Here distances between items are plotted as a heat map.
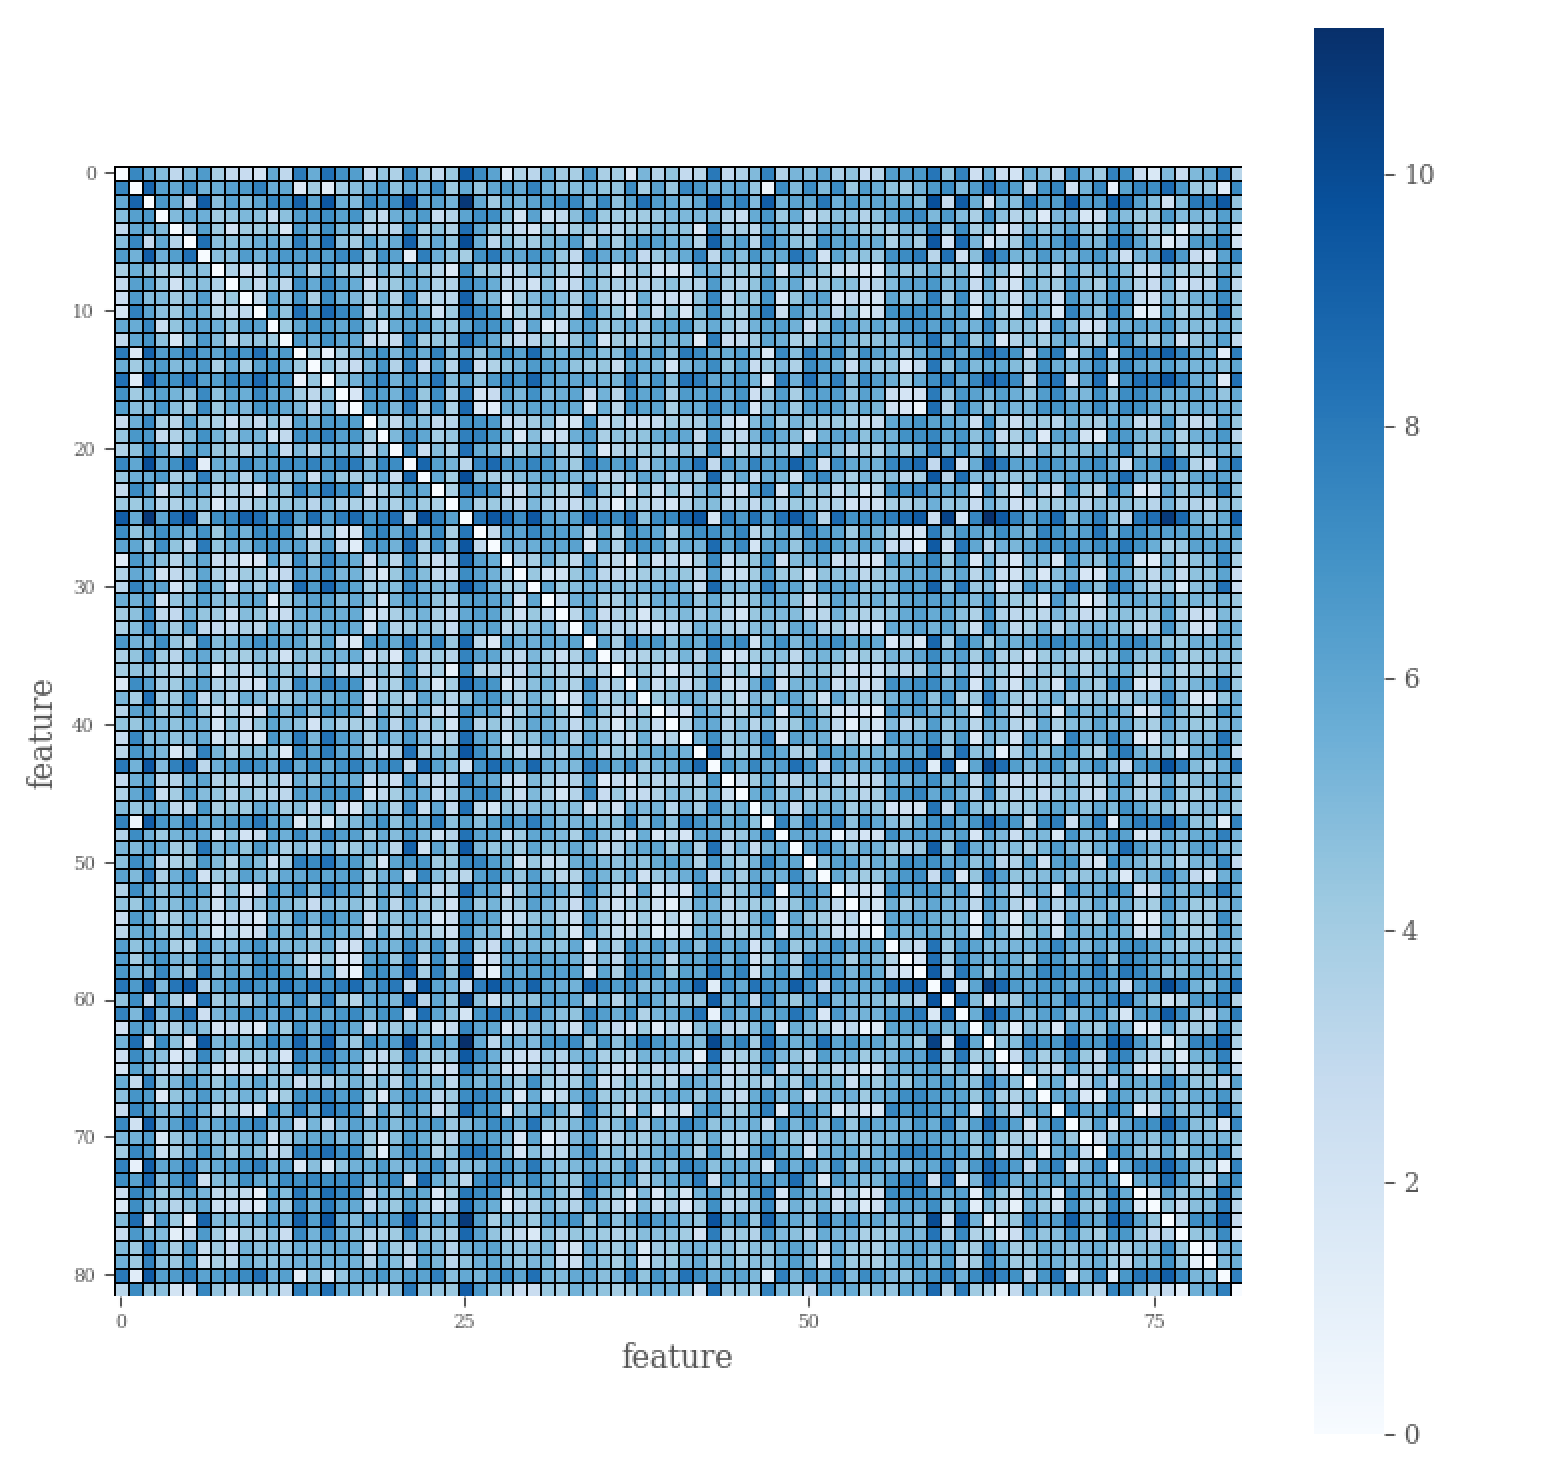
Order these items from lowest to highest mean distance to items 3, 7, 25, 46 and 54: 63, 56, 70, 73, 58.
70, 73, 56, 58, 63
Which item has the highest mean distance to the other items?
25
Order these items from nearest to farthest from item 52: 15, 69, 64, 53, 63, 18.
53, 18, 64, 63, 69, 15
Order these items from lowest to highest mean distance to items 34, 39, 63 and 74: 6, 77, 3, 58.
77, 58, 3, 6
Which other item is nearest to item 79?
78
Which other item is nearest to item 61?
43
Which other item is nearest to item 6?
21
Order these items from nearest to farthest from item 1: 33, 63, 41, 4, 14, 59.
14, 33, 4, 59, 41, 63
